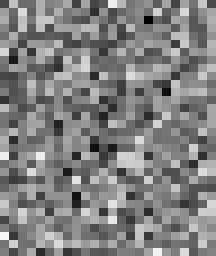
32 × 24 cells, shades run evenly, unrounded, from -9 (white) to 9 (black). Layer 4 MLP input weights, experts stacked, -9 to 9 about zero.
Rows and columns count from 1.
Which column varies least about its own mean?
24
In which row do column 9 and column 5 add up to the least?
31
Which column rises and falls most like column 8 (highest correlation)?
10
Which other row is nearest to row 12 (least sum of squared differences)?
11
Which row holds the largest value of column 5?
32
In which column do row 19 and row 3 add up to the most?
13
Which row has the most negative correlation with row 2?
23
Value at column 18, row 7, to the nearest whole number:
3
